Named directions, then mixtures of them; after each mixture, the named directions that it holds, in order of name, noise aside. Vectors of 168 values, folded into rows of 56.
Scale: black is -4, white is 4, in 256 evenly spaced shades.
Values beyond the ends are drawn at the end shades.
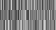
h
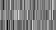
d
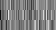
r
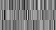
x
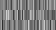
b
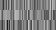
b, d.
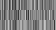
h, x.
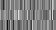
d.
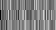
h, r.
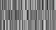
h, x.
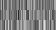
b, h.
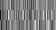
r.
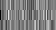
r.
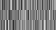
d, h.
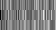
h, r.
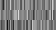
d.
